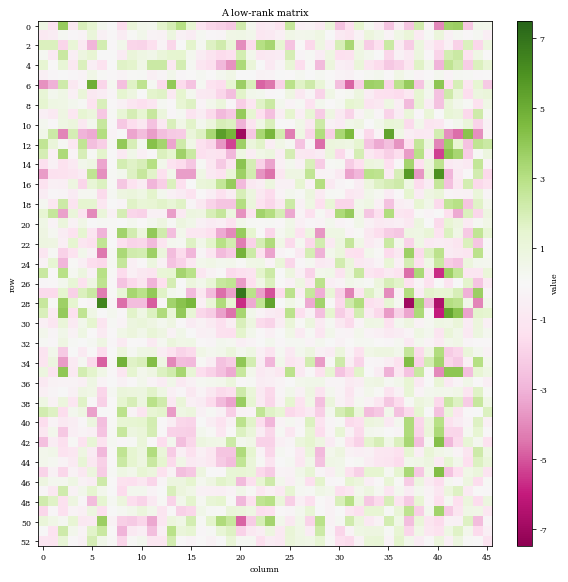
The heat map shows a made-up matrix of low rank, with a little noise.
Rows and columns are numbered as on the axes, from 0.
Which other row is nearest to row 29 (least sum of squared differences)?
35
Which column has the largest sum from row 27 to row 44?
20
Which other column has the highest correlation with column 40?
37
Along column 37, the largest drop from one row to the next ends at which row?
28
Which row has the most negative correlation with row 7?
16
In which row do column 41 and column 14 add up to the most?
29
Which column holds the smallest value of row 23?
6
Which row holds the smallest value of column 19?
12
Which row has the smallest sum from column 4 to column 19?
34
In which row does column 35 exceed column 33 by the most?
11
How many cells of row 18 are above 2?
5
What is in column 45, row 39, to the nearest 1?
2
